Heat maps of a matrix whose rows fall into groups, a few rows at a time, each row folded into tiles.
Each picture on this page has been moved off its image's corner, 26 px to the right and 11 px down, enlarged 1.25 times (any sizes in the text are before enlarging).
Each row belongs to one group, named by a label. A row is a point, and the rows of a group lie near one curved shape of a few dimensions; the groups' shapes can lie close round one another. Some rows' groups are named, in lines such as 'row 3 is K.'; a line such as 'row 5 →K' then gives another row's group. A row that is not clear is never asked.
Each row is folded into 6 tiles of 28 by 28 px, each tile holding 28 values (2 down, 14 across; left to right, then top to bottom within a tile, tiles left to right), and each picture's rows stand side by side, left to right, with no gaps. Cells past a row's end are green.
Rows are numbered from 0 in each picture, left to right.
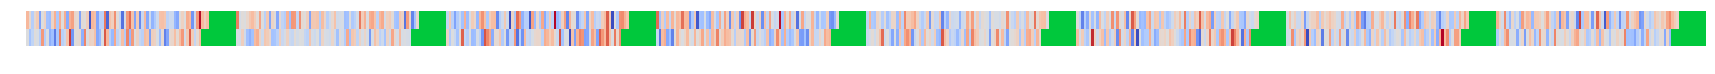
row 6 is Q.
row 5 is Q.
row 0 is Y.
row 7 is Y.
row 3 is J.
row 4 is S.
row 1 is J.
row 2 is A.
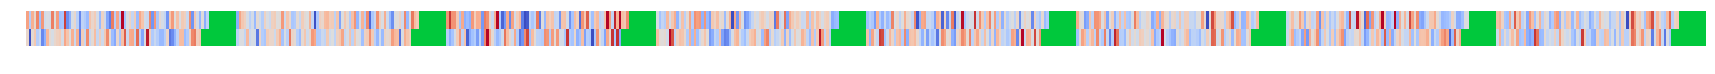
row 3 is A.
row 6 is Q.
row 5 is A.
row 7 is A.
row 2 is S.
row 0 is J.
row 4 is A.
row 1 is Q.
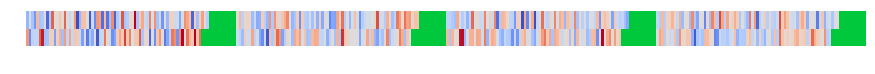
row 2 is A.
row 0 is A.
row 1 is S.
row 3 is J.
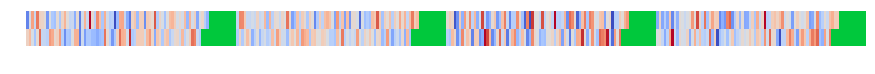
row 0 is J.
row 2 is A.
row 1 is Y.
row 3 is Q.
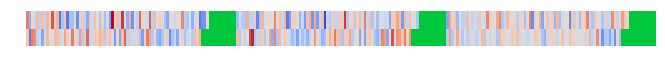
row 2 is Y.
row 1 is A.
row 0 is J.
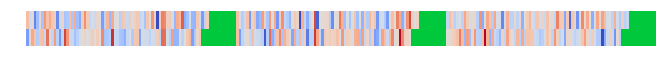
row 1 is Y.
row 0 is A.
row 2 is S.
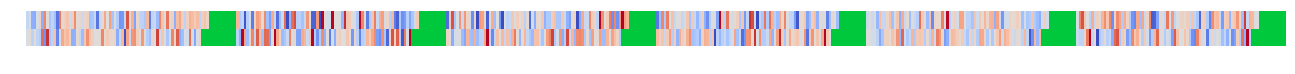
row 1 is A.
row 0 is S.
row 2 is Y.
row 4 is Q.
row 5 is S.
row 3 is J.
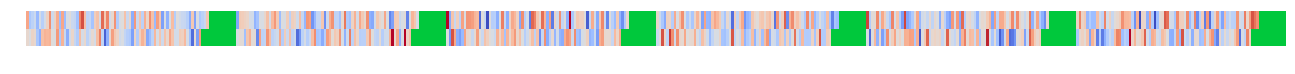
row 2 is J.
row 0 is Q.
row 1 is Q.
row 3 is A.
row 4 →J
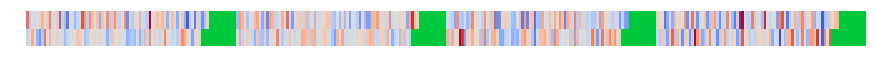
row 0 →J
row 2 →A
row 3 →A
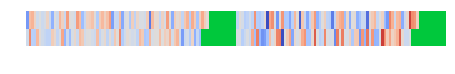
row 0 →Y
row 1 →Y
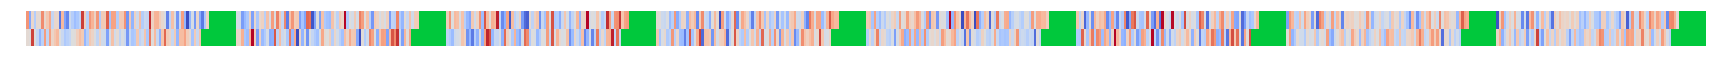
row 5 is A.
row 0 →J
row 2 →S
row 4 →Y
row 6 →Y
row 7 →Y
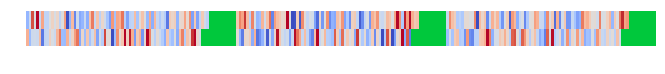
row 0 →J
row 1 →S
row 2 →Y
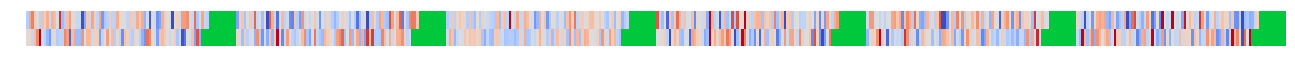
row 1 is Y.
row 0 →S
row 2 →J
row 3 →Q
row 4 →S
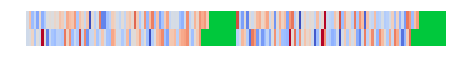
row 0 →Q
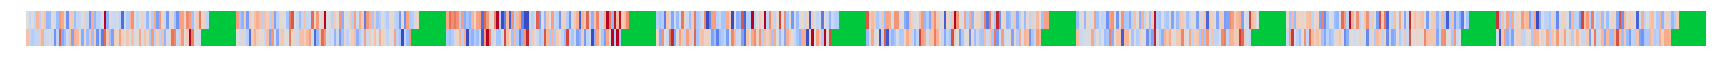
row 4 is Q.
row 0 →Y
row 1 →Q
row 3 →A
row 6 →J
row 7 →J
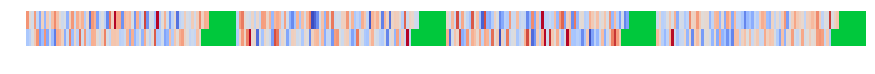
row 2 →J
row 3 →A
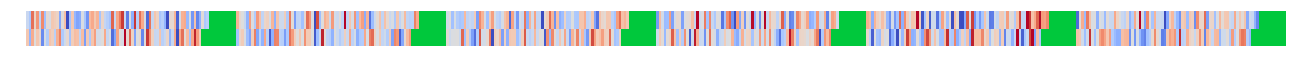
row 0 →J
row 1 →Q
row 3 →Q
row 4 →S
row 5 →J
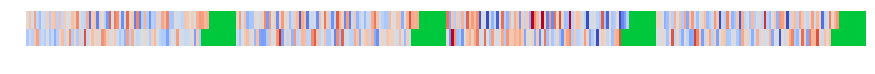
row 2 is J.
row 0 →Y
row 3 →A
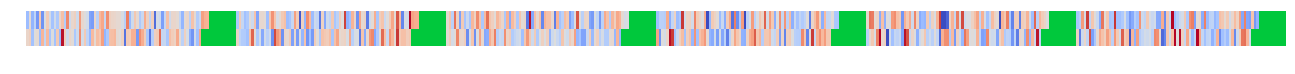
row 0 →Q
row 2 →Y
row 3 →A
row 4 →S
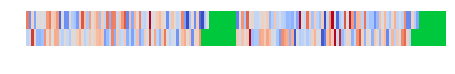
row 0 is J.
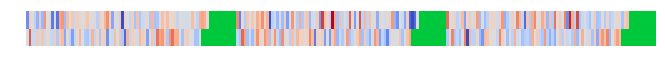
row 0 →Y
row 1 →J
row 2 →Q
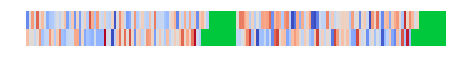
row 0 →J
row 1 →S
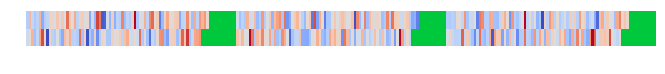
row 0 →Q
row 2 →Y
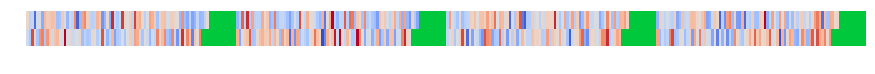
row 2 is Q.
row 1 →J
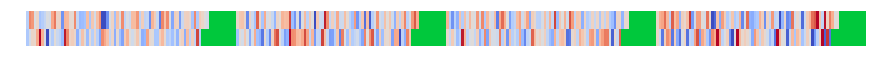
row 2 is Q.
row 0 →S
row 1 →Q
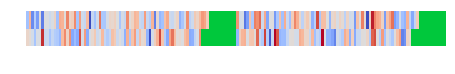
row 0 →Q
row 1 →A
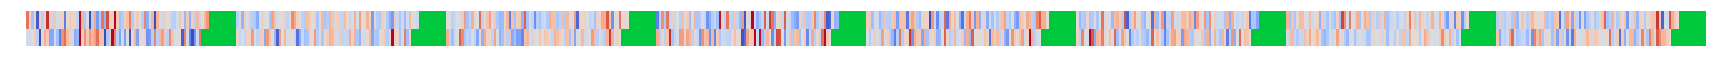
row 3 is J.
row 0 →Q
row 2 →A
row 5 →A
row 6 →J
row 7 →A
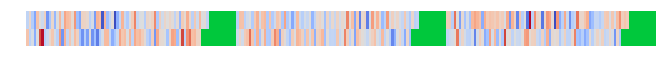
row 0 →A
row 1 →S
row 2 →Y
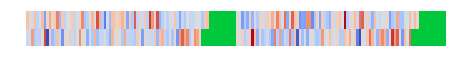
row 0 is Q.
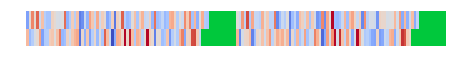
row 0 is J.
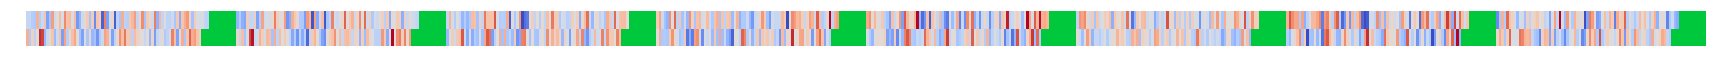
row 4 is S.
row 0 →A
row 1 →A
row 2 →S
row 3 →A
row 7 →J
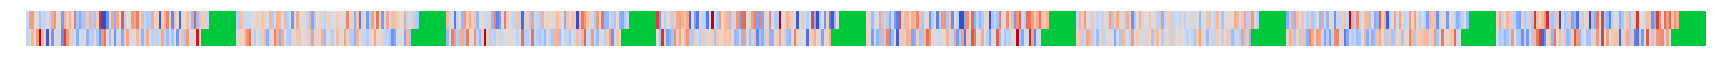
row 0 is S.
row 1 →S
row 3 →J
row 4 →S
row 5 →Y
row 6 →J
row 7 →S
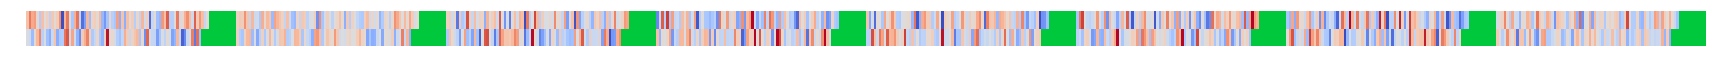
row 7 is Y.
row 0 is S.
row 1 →Y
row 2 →Q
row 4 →A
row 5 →Y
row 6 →J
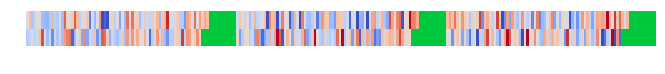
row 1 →Y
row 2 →S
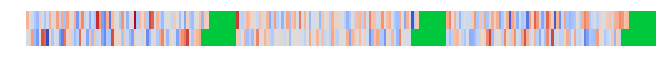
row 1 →J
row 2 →Y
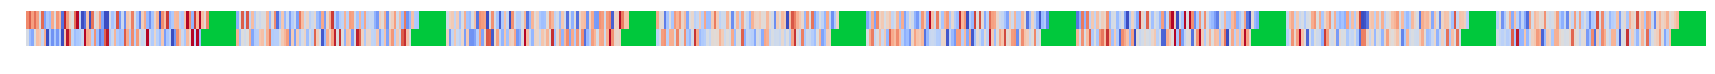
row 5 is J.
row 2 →Y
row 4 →J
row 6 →S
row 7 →S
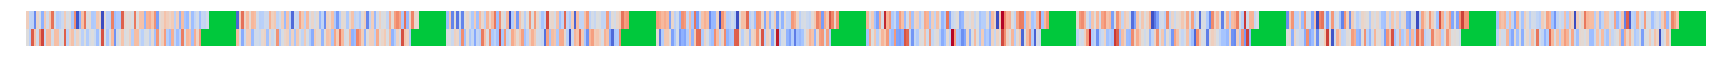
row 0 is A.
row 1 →Y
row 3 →Y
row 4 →A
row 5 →S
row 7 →Q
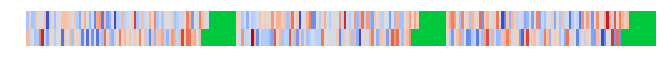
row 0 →A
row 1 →Q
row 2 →S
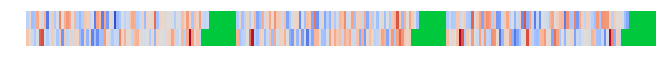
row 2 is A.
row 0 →A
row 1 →A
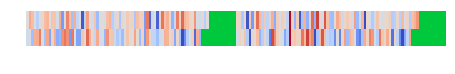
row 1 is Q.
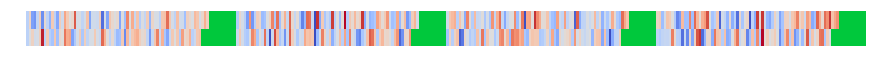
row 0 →S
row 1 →Q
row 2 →Q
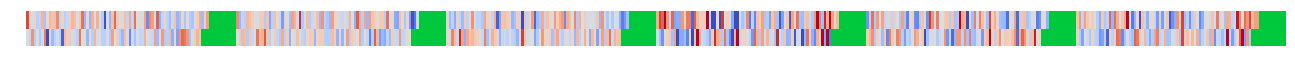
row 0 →Q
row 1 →J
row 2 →A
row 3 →S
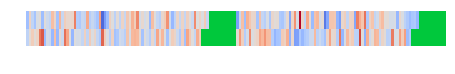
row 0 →S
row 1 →J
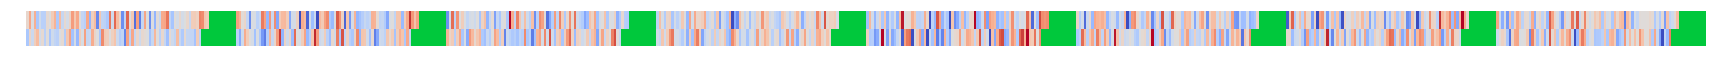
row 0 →Y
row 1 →Y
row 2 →J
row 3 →S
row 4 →A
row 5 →A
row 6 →Y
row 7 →Q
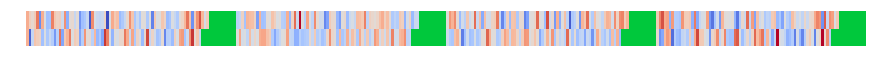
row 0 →Y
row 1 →J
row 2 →Y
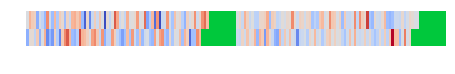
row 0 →Q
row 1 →Q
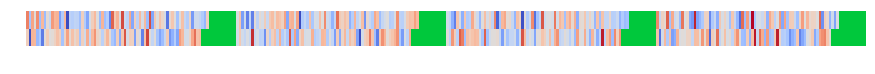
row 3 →J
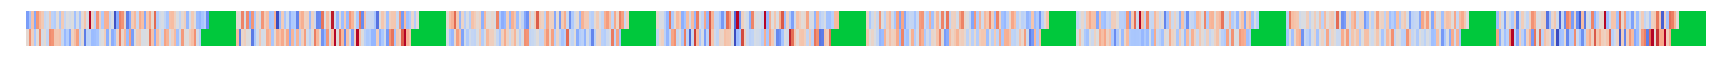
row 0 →J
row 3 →Q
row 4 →Q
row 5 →J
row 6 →Y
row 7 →A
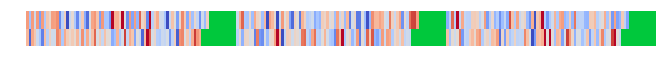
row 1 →Y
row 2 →J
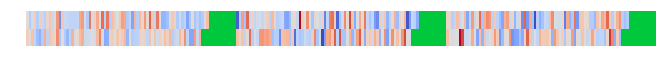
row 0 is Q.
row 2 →A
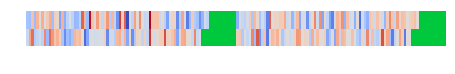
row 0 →J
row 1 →S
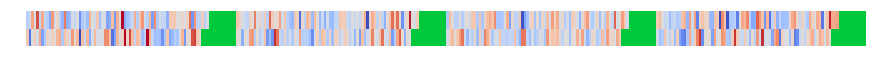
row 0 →J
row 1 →A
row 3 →Y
